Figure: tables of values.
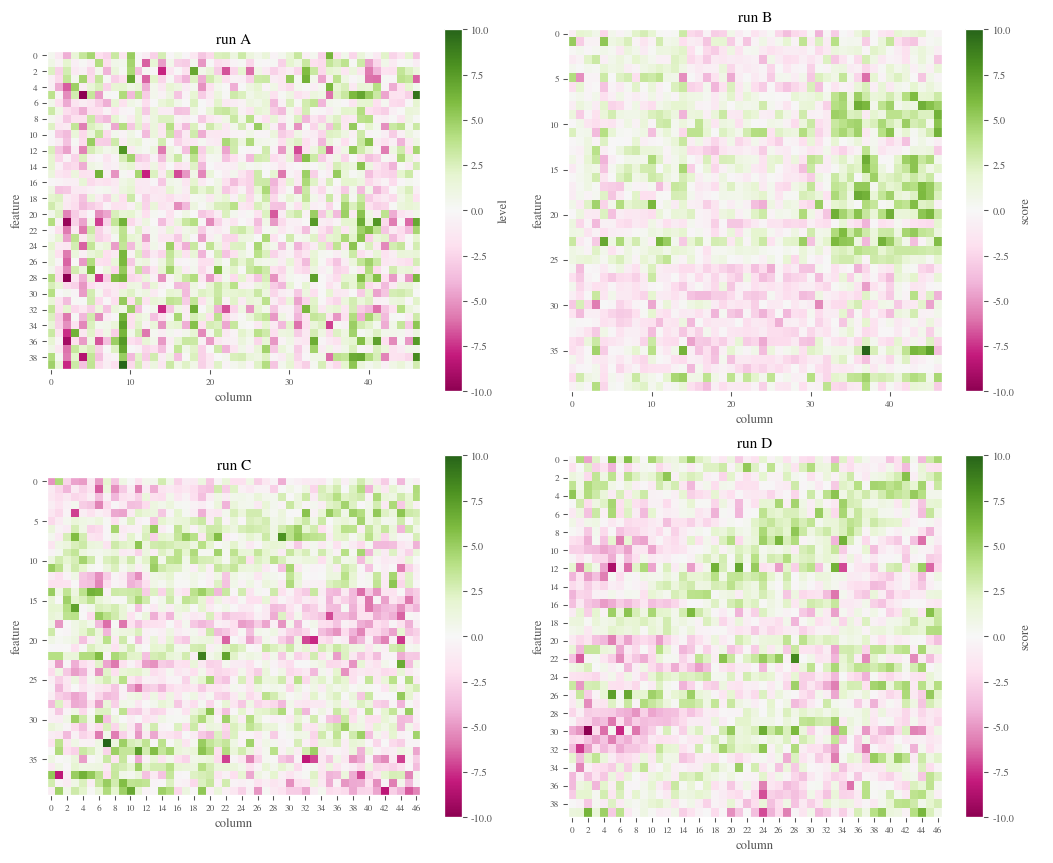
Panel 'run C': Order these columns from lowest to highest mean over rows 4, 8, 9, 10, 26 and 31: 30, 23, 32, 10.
10, 30, 32, 23
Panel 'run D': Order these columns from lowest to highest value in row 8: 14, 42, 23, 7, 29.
7, 14, 42, 23, 29
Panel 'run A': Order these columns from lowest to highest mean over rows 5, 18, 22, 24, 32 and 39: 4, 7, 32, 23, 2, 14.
4, 2, 14, 7, 32, 23
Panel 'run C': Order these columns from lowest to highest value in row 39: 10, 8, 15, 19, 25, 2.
25, 2, 8, 15, 19, 10
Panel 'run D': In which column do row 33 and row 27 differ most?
38
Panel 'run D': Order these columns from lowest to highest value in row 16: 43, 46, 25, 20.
46, 43, 25, 20
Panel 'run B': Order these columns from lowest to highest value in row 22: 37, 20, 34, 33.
20, 37, 33, 34
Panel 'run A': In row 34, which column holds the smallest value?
35
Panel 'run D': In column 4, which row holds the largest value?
39
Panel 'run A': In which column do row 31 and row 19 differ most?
16
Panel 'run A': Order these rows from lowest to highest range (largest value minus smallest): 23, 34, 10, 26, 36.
10, 23, 26, 34, 36
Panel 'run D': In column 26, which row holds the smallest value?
12
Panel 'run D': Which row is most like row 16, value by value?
10
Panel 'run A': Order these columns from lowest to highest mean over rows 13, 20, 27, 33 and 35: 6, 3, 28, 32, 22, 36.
28, 6, 36, 22, 32, 3
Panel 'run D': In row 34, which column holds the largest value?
21
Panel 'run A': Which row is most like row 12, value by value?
34
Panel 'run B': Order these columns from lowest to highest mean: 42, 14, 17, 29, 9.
17, 29, 9, 14, 42
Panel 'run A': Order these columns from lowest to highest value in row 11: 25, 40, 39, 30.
30, 39, 25, 40
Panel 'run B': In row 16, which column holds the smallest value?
30
